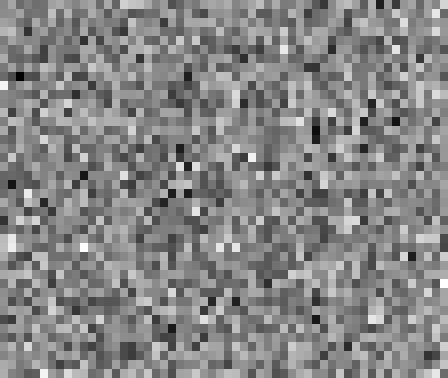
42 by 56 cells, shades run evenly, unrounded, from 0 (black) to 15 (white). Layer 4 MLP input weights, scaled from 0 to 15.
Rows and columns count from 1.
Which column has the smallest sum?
40
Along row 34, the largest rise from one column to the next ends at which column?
28
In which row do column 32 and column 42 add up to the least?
6
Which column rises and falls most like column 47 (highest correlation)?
52
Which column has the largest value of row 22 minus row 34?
4
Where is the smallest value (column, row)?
3, 9
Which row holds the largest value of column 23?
19
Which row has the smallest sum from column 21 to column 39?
22
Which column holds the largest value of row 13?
42
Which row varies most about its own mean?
25
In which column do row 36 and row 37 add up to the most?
30
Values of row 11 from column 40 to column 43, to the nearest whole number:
9 7 6 9
